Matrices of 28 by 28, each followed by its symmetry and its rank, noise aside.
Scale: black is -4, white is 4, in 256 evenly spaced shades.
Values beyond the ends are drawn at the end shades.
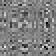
no symmetry, rank three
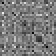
symmetric, rank four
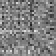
antisymmetric, rank six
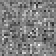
antisymmetric, rank six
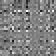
no symmetry, rank three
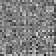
antisymmetric, rank six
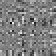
no symmetry, rank four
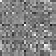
symmetric, rank three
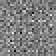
antisymmetric, rank four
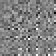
no symmetry, rank four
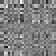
no symmetry, rank three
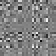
no symmetry, rank three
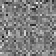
antisymmetric, rank six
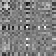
symmetric, rank three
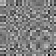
symmetric, rank three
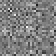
symmetric, rank four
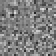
antisymmetric, rank six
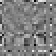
no symmetry, rank three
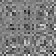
symmetric, rank four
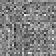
no symmetry, rank six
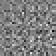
antisymmetric, rank six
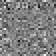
no symmetry, rank six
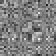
symmetric, rank four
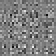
no symmetry, rank four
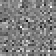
antisymmetric, rank four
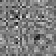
symmetric, rank four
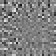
antisymmetric, rank four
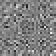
symmetric, rank four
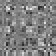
no symmetry, rank three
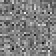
no symmetry, rank six
